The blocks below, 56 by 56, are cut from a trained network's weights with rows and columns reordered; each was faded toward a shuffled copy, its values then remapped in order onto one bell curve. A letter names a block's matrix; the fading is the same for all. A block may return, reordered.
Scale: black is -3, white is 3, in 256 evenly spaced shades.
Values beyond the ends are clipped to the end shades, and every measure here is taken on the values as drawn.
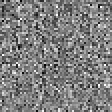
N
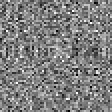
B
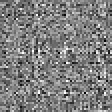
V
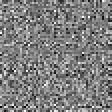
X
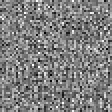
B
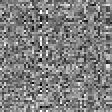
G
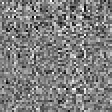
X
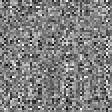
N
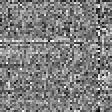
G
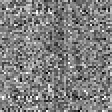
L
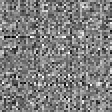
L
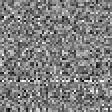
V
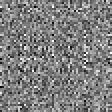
N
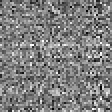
G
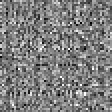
L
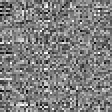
N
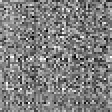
L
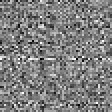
V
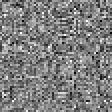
B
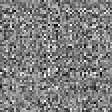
X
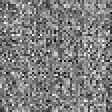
L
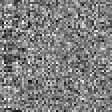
N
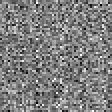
N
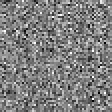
N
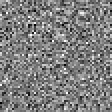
B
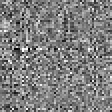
X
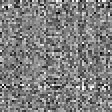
L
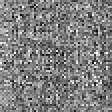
L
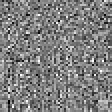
X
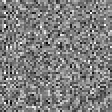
N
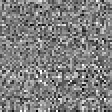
V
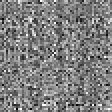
L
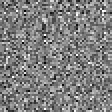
N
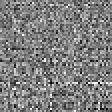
V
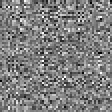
N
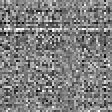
G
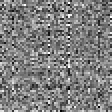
G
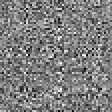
V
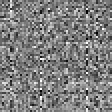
G
